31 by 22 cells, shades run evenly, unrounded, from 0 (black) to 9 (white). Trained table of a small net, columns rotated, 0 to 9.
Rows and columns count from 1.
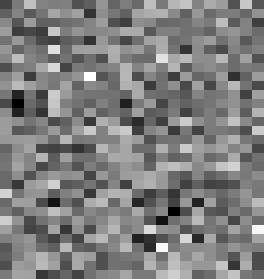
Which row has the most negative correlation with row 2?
27
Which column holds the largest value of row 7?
14
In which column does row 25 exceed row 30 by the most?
1
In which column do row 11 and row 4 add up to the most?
5
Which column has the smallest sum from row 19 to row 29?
15
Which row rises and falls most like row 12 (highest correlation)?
11
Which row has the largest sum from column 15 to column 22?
19
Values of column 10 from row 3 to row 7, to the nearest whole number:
3 5 4 6 6
